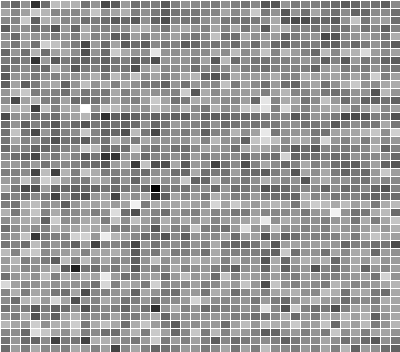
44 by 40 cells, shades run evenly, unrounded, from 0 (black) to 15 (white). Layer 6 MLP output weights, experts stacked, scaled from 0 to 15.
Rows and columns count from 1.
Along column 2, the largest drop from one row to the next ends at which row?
13
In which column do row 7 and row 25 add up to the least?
9
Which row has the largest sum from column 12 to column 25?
26
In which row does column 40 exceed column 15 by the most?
17
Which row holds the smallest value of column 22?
21
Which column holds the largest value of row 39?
27
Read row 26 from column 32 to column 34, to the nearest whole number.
12 11 10
